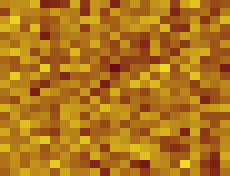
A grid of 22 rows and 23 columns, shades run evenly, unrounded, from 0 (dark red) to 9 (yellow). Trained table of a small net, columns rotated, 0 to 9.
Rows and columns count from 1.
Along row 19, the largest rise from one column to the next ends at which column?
12
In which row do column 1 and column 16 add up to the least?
8
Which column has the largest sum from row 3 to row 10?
20
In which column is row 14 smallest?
15
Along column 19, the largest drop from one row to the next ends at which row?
22
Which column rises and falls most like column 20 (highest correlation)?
4
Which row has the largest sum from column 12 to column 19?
11
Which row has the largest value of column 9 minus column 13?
9
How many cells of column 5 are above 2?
19
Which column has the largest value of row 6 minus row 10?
7
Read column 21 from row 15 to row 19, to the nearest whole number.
3 5 2 2 5
